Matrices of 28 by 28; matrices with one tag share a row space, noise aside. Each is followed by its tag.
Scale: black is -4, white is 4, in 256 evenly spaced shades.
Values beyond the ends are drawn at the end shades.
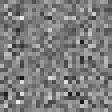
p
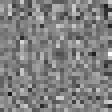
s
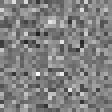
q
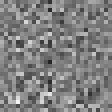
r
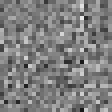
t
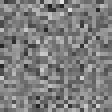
q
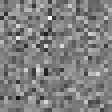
r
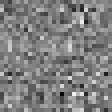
t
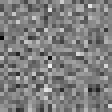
r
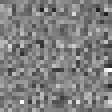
s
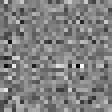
p
